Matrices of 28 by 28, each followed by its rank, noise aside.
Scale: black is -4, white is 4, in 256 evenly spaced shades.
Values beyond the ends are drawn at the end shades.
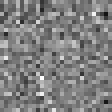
six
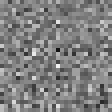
six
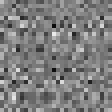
four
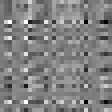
two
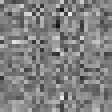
four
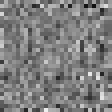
four
